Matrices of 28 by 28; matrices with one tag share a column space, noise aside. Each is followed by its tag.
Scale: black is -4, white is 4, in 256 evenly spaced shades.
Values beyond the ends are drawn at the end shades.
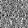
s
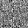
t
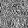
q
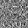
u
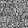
t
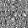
s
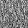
t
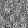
t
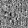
s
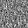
q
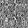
s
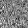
q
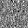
t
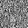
t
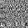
u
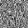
s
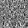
u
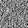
t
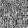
s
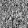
s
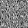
u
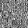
s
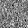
t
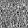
q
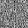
t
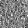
s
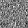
q
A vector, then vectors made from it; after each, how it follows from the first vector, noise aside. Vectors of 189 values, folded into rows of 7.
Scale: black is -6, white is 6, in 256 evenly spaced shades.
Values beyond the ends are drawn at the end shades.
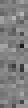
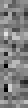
wrapped around, scaled up.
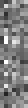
reversed, negated, scaled up.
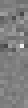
negated, partly zeroed.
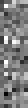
reversed, negated, scaled up.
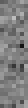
copied.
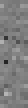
reversed, partly zeroed.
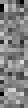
wrapped around, scaled up.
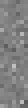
negated, partly zeroed.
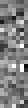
negated, scaled up.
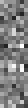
negated, scaled up.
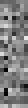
wrapped around, scaled up.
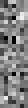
wrapped around, scaled up.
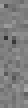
reversed, partly zeroed.
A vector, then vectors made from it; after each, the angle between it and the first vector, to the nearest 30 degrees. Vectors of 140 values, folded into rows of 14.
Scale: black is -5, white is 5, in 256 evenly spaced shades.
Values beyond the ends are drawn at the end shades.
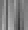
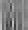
90 degrees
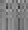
60 degrees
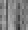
30 degrees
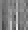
90 degrees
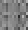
60 degrees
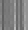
90 degrees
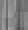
30 degrees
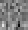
60 degrees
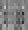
60 degrees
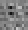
90 degrees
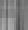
30 degrees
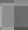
60 degrees
